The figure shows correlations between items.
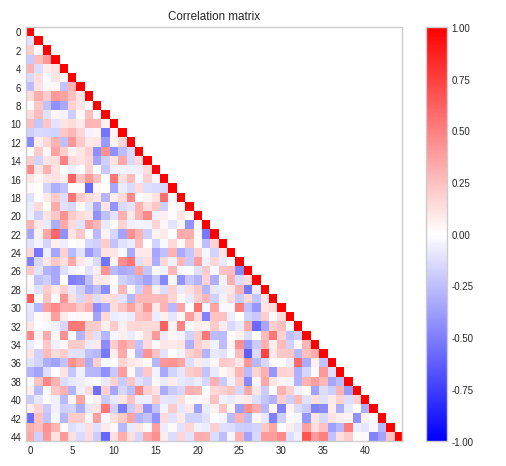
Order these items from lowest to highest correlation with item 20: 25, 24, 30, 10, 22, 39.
10, 22, 24, 39, 25, 30
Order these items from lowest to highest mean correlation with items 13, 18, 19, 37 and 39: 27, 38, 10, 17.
10, 38, 27, 17
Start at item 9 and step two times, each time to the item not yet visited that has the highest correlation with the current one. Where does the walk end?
26
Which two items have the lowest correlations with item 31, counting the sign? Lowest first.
21, 8
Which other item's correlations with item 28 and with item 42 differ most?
35
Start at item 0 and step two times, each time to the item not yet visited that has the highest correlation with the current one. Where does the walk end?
33
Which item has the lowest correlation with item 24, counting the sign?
1
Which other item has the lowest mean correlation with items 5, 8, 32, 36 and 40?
27
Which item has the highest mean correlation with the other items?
30
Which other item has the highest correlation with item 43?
38
